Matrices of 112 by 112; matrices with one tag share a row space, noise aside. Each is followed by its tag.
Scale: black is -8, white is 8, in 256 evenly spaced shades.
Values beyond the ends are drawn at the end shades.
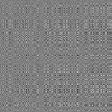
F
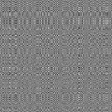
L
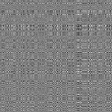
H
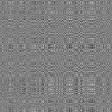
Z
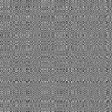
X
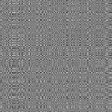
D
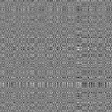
H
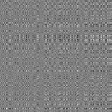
F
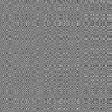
F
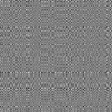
X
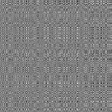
F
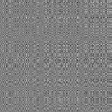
F
